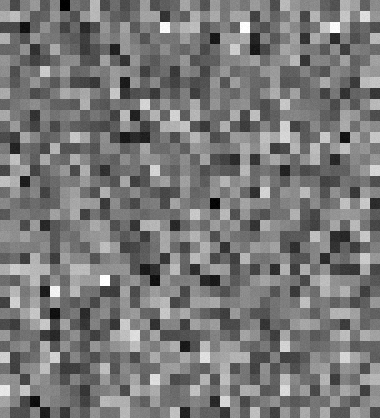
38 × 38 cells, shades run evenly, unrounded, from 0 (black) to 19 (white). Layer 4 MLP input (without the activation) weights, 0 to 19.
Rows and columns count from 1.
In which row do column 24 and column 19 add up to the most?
33
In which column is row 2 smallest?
17
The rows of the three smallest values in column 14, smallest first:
11, 13, 21
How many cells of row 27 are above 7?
29
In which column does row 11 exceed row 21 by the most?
18
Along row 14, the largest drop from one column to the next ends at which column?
28
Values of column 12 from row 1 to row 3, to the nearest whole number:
8 7 8
